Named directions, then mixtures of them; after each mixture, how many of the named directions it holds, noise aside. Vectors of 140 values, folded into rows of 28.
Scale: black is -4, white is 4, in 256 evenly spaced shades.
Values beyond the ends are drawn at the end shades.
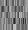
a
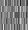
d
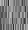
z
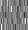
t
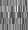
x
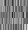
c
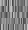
four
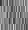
four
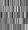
four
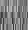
three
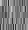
two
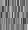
four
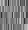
three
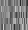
two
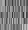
two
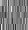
two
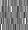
one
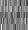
three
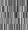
two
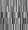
two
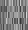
three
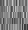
two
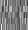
three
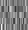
two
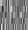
three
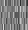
one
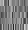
two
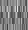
one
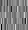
one
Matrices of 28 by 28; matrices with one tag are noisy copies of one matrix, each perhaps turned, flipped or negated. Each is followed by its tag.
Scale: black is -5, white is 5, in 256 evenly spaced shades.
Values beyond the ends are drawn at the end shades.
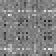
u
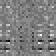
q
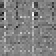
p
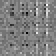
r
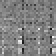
p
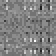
q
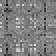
u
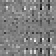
q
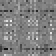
u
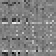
p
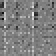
p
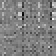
p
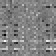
q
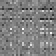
r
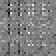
r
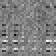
q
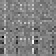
p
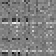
p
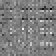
r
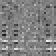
q
